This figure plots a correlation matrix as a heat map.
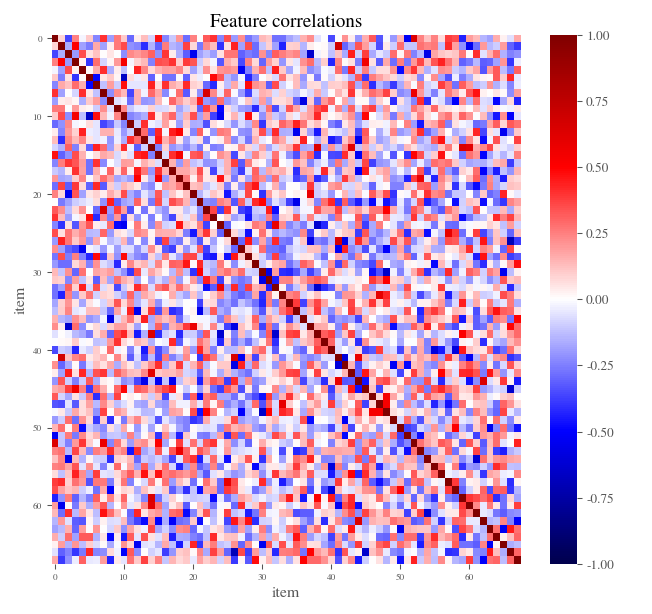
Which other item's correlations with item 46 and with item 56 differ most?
6
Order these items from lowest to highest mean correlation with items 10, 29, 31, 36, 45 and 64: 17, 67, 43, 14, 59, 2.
59, 2, 14, 43, 17, 67
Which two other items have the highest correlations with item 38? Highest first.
14, 59
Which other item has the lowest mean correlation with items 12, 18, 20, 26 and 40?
35
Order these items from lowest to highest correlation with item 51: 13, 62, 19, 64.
13, 19, 62, 64
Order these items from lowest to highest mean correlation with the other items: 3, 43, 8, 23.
8, 23, 3, 43
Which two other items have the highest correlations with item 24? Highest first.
32, 18
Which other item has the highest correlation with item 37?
20
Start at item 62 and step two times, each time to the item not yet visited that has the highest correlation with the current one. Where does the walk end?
41
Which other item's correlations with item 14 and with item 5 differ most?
10
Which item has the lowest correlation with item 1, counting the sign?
60
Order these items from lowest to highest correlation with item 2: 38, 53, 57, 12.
53, 38, 57, 12
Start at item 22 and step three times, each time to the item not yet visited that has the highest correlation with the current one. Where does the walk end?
0
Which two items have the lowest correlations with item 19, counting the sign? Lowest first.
61, 58
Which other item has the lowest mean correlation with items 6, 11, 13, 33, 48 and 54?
30
